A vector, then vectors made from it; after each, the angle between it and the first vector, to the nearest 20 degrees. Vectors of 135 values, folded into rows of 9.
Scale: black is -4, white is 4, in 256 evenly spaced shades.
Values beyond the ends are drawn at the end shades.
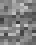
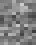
20 degrees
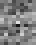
160 degrees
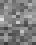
140 degrees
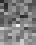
60 degrees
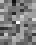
140 degrees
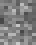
40 degrees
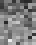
120 degrees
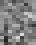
100 degrees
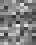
20 degrees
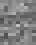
20 degrees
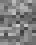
20 degrees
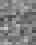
40 degrees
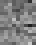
120 degrees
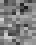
140 degrees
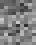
160 degrees
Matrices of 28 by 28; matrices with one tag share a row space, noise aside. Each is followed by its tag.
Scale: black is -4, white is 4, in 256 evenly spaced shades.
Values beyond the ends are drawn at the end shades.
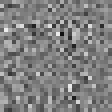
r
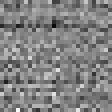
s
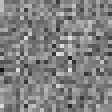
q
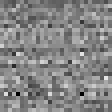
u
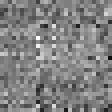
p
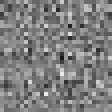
q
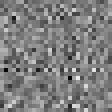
r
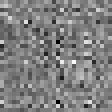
q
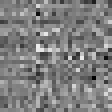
p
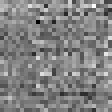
p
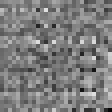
p
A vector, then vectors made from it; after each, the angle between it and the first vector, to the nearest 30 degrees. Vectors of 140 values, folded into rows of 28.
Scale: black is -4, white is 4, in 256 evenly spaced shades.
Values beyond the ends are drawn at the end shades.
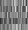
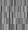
90 degrees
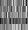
30 degrees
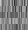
150 degrees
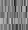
150 degrees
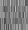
60 degrees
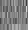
30 degrees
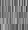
120 degrees
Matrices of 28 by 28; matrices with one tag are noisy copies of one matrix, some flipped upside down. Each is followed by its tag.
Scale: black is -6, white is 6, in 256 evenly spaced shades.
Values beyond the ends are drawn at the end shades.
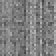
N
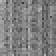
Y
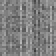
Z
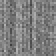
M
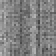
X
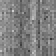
X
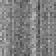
X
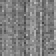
N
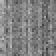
Y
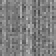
Z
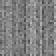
N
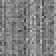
N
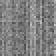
N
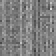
Z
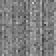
N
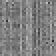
Z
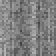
X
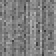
N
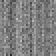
M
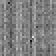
M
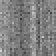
X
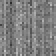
M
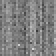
N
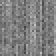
N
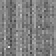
M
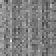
Y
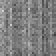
Y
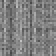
M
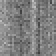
X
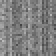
Y
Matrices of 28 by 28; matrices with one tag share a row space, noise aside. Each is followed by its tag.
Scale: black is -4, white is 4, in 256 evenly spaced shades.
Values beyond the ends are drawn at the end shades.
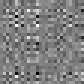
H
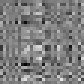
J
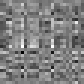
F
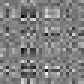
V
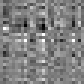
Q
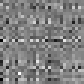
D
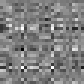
F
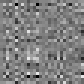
H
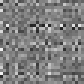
D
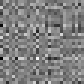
D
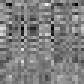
F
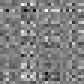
V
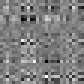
V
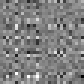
H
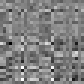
F
